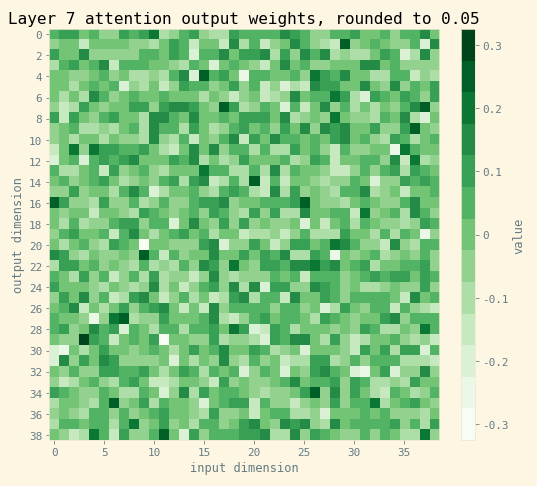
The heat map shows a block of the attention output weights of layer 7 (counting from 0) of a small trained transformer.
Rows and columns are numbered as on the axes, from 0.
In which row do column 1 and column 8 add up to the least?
30
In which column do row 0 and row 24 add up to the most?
10
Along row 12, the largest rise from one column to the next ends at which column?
36
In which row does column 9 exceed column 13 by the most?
21
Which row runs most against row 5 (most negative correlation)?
26
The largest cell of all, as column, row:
3, 29
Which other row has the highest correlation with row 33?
15
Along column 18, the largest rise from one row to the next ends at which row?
28
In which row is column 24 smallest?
35
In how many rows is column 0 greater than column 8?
14
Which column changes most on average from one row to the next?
37
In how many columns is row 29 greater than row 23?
14
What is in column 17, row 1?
-0.15
